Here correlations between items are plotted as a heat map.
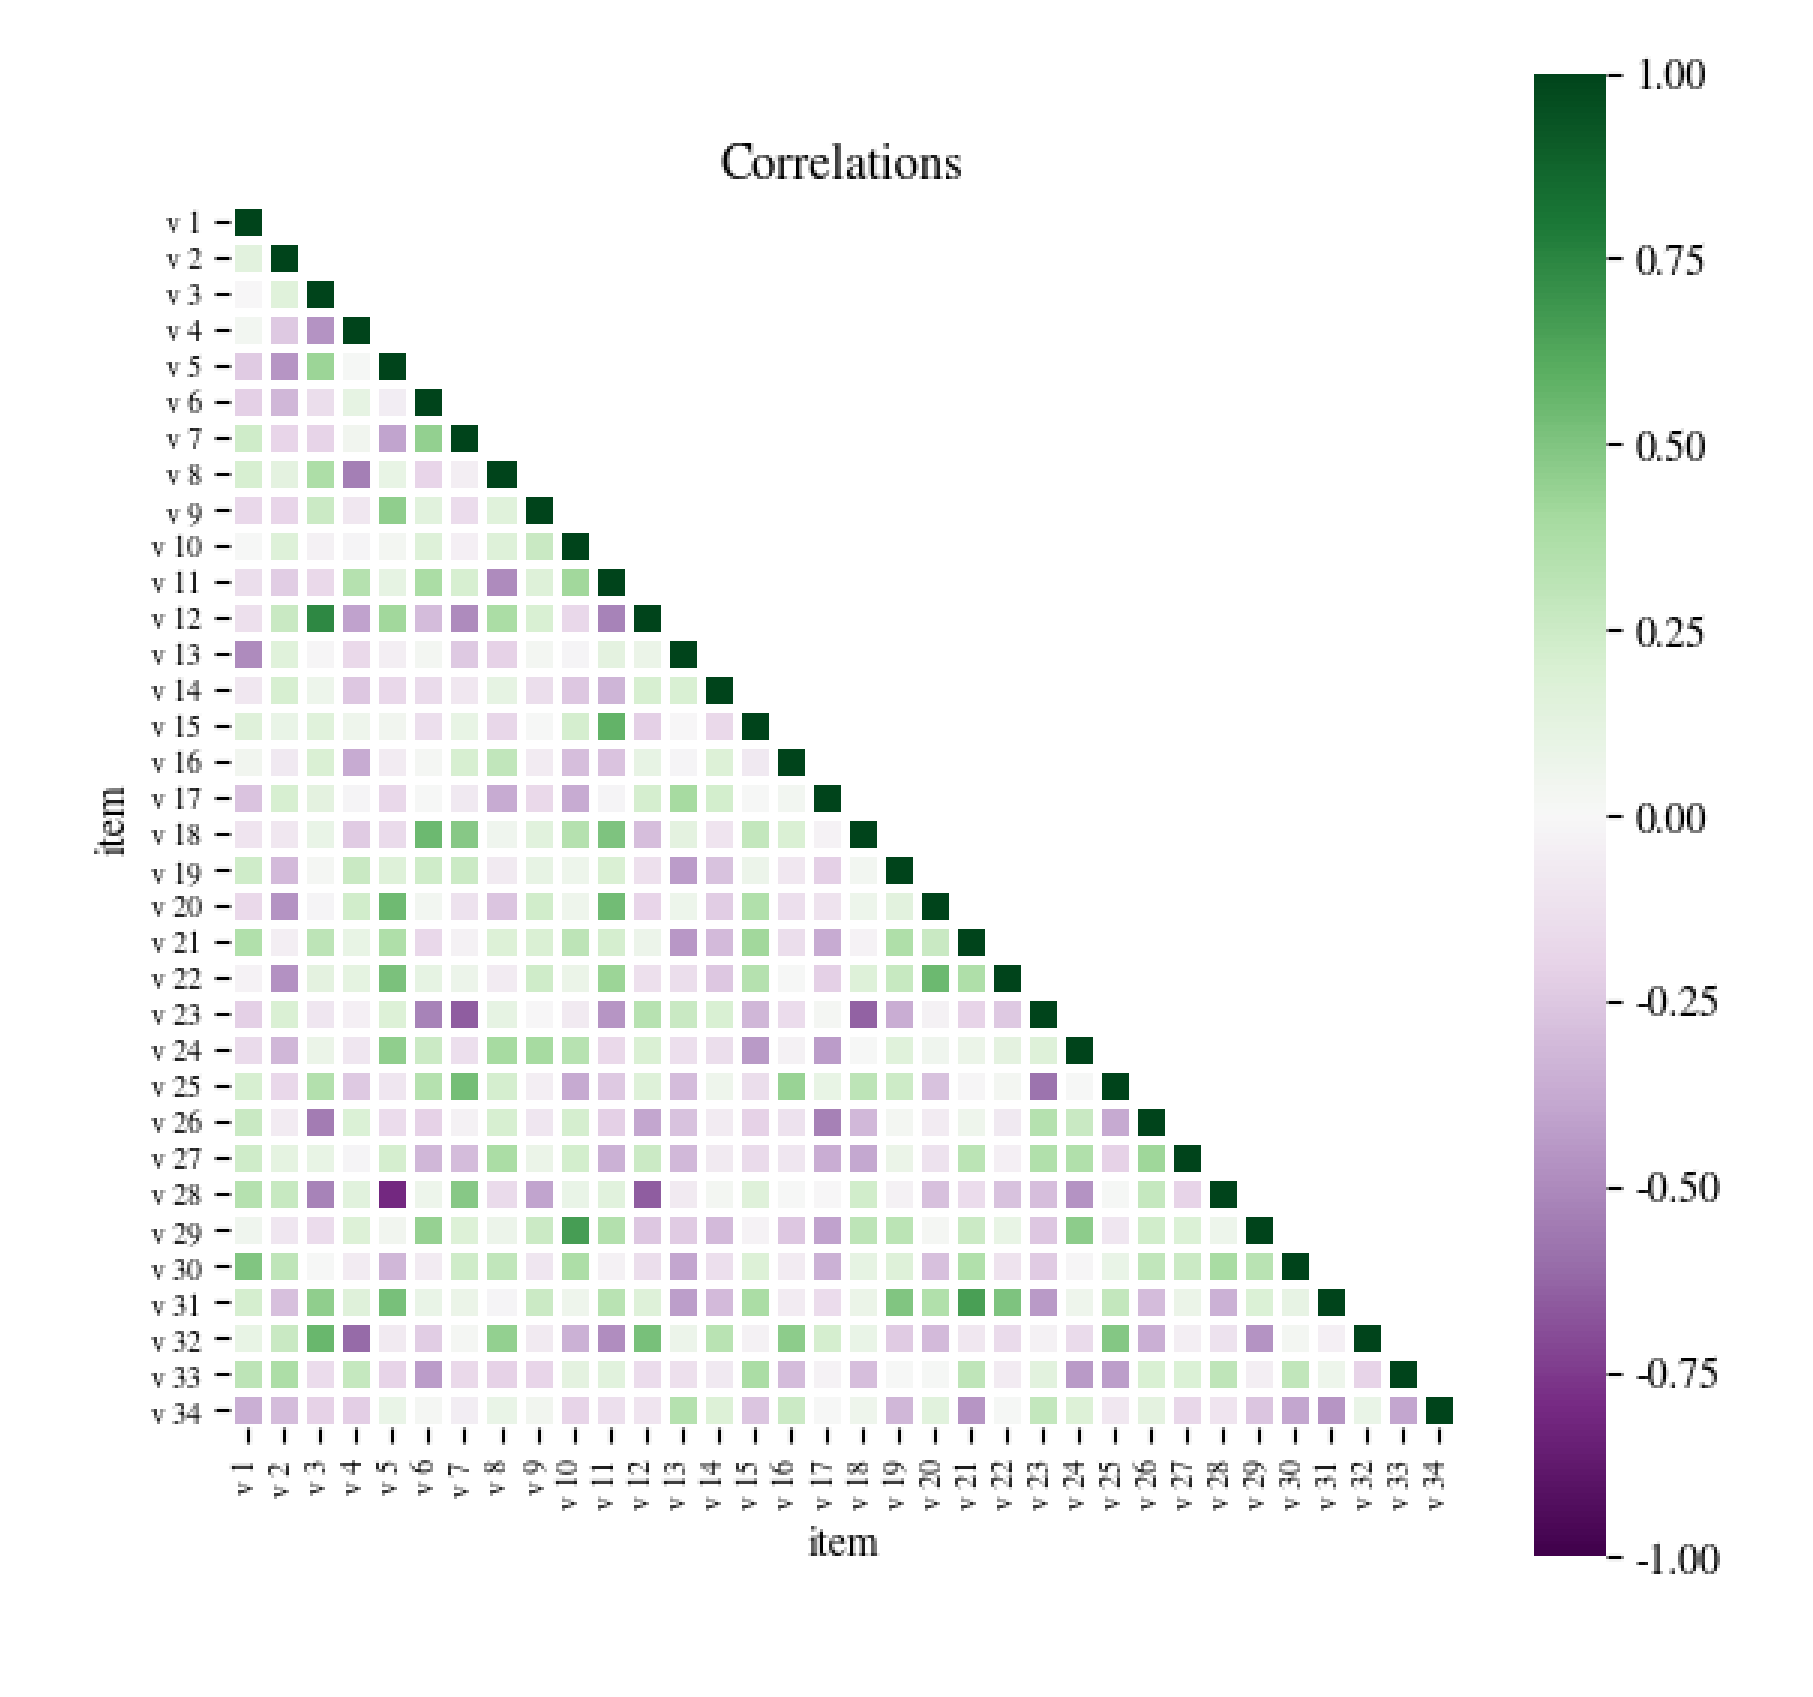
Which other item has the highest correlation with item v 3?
v 12
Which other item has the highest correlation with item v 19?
v 31
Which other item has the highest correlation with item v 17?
v 13
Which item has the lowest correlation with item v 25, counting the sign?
v 23
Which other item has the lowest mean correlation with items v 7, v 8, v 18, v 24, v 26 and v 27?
v 17
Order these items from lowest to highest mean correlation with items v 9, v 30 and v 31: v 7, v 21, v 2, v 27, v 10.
v 2, v 7, v 27, v 10, v 21
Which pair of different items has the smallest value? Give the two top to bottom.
v 5, v 28
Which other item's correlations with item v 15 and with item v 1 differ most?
v 11
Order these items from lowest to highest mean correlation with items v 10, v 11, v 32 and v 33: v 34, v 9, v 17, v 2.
v 34, v 17, v 9, v 2
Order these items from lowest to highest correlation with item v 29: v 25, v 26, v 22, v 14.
v 14, v 25, v 22, v 26
